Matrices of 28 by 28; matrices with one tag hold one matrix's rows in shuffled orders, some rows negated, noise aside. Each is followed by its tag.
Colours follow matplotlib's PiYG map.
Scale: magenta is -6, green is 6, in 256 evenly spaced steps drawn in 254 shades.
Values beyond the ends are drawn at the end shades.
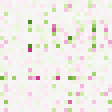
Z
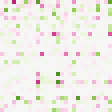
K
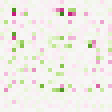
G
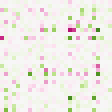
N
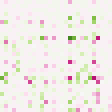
N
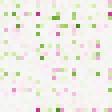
K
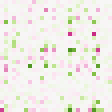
N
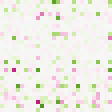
K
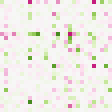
Z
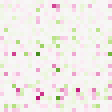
K
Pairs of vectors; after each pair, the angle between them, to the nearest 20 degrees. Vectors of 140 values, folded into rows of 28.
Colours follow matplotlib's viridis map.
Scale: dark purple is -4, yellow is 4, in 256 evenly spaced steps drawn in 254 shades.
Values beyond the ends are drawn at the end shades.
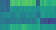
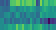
20 degrees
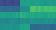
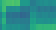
140 degrees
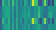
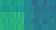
100 degrees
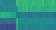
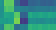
120 degrees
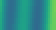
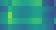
140 degrees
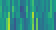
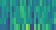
140 degrees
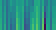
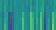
60 degrees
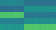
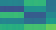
40 degrees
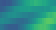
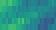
160 degrees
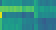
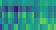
140 degrees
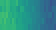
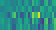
100 degrees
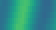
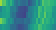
160 degrees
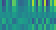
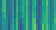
100 degrees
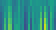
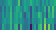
60 degrees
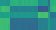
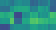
120 degrees
